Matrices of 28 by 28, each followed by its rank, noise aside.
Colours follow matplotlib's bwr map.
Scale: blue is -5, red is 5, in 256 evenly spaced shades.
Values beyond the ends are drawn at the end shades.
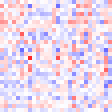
four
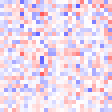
six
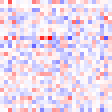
five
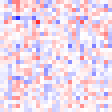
four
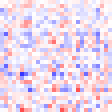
three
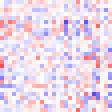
four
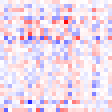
four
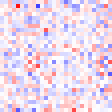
five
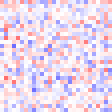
six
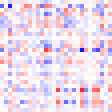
three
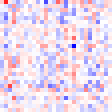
four
